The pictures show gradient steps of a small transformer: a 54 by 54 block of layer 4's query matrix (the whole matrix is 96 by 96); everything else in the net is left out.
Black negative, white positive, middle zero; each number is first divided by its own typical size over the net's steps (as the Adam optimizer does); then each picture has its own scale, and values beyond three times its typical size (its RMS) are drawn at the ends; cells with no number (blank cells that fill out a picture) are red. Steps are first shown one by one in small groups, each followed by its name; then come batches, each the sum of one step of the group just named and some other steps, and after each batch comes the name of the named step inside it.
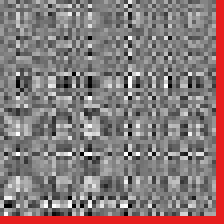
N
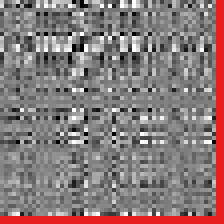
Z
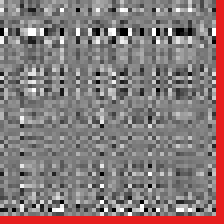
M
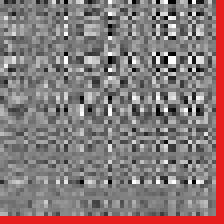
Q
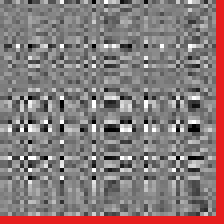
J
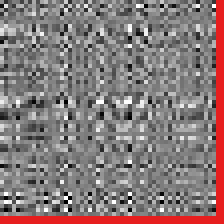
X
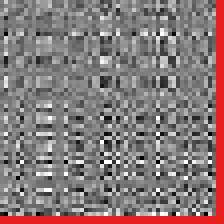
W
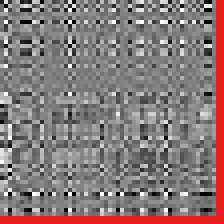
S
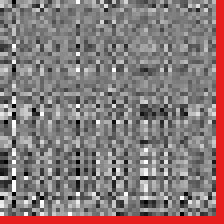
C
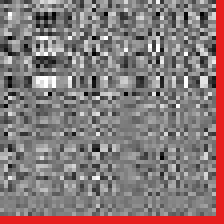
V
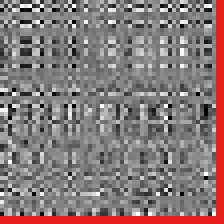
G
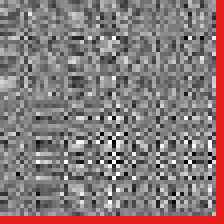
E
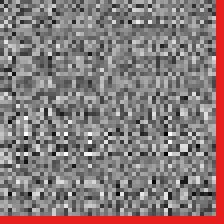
S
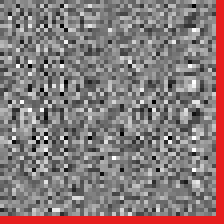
M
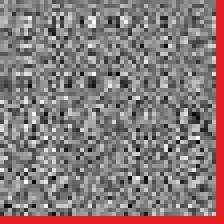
N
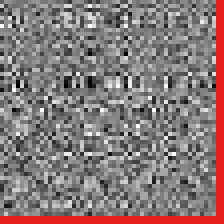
N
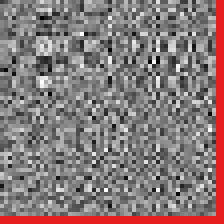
V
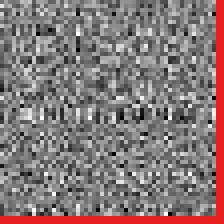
W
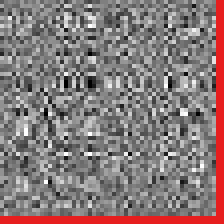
N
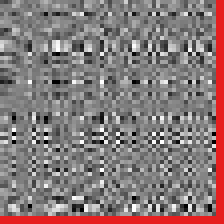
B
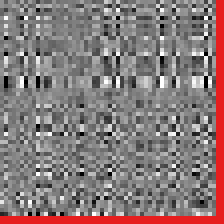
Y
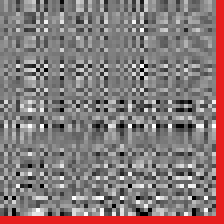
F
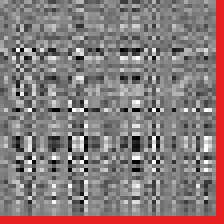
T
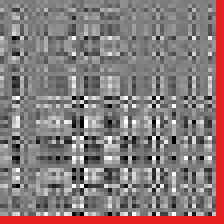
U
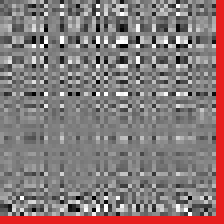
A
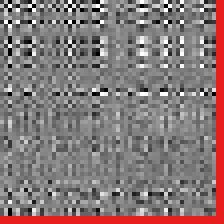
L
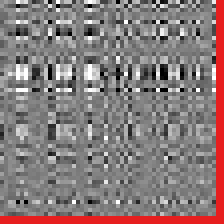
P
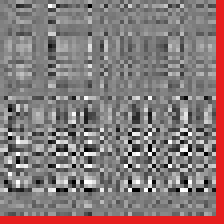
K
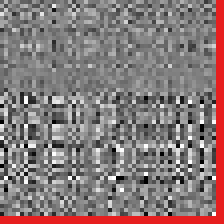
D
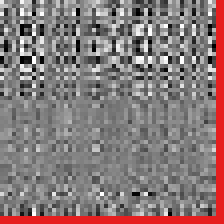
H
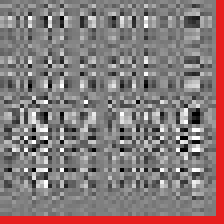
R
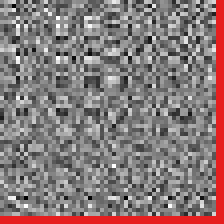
U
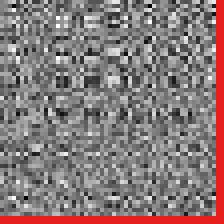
K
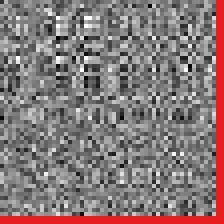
U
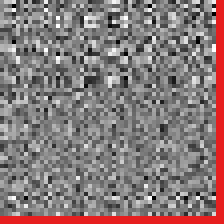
D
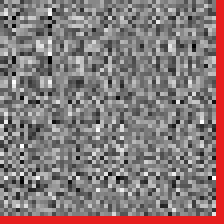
D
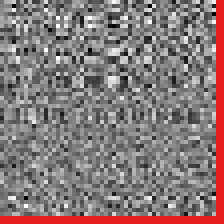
R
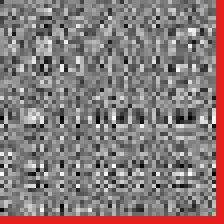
A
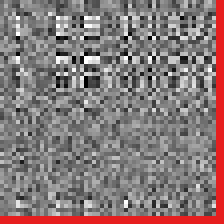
T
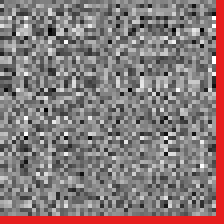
Y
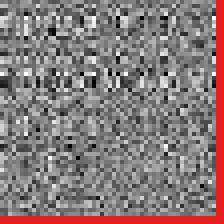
Y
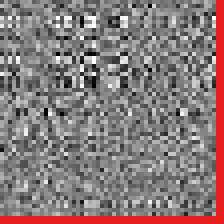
R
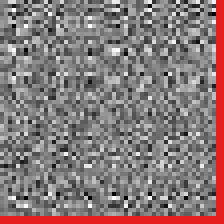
K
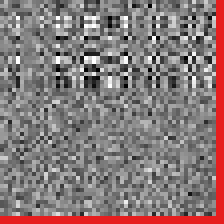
U
